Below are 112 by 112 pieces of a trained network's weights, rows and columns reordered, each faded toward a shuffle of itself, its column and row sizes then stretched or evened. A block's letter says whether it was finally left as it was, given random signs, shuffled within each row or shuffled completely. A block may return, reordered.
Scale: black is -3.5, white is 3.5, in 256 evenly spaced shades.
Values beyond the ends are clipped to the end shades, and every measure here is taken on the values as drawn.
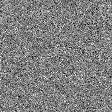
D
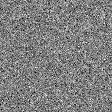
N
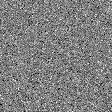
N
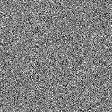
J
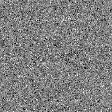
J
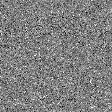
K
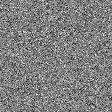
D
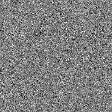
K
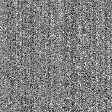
J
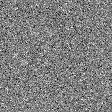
N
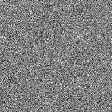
J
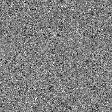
K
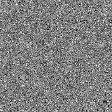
K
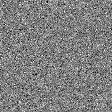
D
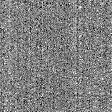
J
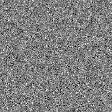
J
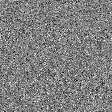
D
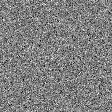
N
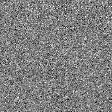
K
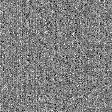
J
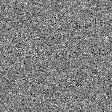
D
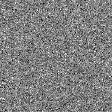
K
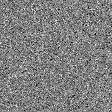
D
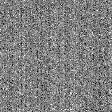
J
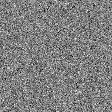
D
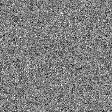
K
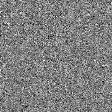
K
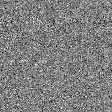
D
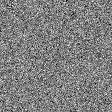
N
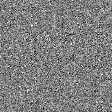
K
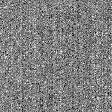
J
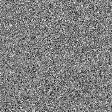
K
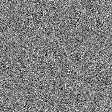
K
